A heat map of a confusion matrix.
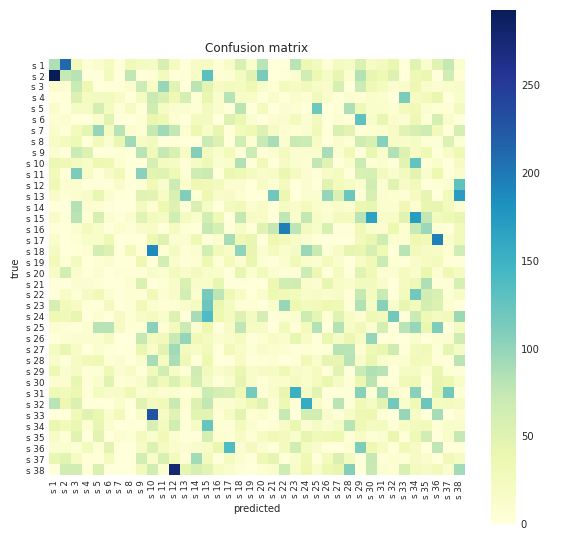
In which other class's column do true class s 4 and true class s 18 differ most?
s 10
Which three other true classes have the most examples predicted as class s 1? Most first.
s 2, s 32, s 23
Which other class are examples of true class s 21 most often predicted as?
s 35
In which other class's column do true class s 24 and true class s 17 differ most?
s 36
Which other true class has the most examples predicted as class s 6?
s 25
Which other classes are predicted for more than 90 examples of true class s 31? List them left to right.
s 19, s 23, s 29, s 34, s 37
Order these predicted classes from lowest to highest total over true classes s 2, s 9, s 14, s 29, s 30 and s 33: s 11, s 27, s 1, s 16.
s 16, s 27, s 11, s 1
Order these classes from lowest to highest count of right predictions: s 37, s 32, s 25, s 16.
s 37, s 16, s 25, s 32
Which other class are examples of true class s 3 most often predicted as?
s 11
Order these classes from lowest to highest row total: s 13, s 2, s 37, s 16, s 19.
s 19, s 37, s 16, s 13, s 2
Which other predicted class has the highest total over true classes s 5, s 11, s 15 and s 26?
s 30
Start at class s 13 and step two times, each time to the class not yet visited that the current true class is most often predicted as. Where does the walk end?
s 12
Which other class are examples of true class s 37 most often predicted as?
s 14
